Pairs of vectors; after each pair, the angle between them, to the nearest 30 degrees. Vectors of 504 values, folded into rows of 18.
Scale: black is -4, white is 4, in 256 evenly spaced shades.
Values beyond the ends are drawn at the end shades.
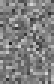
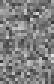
120 degrees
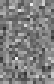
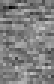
120 degrees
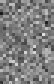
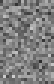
90 degrees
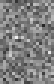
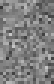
120 degrees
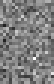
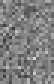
30 degrees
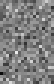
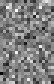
30 degrees
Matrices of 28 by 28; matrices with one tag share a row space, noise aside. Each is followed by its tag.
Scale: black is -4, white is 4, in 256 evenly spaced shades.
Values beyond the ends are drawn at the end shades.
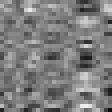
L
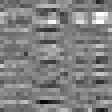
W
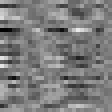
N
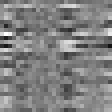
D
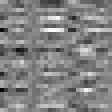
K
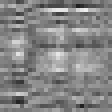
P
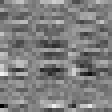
K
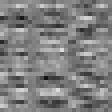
K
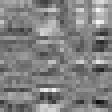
W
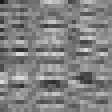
K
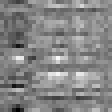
P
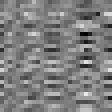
L
